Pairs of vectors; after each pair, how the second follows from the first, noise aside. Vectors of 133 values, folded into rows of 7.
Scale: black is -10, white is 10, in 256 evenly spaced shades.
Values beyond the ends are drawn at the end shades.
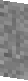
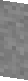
reversed, negated, shrunk.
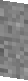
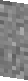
wrapped around, negated.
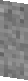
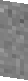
partly zeroed.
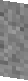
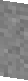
reversed, negated, shrunk.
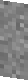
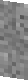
negated.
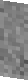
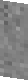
reversed, partly zeroed.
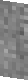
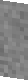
reversed, negated, shrunk.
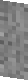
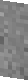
wrapped around, negated, partly zeroed.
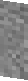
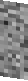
negated, scaled up.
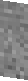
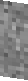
reversed.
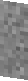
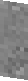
partly zeroed.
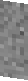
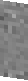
reversed, partly zeroed.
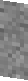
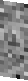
negated, scaled up.
